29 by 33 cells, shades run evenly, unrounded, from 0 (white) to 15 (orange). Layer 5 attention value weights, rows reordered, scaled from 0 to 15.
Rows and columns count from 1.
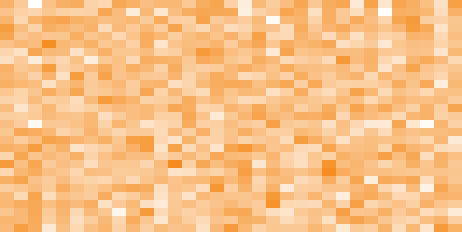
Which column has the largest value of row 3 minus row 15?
29
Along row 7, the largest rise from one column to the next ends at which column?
21
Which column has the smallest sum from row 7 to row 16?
2
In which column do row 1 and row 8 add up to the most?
25
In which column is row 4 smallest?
32
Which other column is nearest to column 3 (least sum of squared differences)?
18
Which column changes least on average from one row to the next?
5
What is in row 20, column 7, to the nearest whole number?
6
